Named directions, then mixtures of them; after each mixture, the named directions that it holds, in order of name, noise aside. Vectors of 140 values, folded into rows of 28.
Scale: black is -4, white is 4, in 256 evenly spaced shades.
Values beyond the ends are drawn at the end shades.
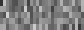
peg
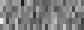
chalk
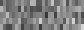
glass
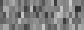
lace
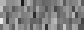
chalk.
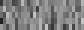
chalk, peg.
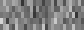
chalk, lace.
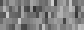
glass, lace.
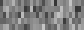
lace.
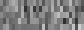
lace, peg.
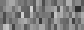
glass, lace.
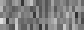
chalk, glass.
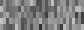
chalk, glass.
